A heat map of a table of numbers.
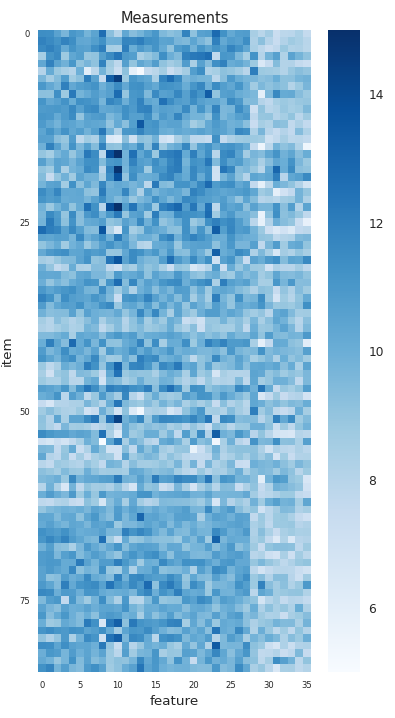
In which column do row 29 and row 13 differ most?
23
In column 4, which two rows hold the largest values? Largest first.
41, 8
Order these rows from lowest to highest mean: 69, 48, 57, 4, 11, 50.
50, 57, 48, 4, 69, 11
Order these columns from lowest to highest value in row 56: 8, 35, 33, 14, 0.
33, 35, 8, 14, 0
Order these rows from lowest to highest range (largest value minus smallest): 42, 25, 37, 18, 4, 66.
42, 37, 66, 4, 25, 18
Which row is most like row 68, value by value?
63
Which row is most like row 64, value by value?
12
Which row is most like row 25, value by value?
15
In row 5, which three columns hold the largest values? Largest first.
28, 21, 20
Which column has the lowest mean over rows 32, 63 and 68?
29
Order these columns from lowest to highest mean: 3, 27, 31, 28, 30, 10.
30, 31, 28, 27, 3, 10
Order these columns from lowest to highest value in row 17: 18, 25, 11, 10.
11, 25, 10, 18
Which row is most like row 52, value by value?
56
